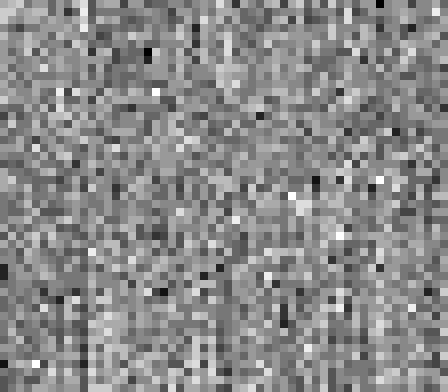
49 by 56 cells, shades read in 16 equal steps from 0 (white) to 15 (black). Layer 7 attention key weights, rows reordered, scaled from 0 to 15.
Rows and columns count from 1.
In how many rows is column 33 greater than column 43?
23
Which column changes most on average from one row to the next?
44
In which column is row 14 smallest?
8
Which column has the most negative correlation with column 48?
11
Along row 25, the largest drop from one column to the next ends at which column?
37
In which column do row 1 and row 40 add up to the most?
36
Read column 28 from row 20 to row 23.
6 9 5 4
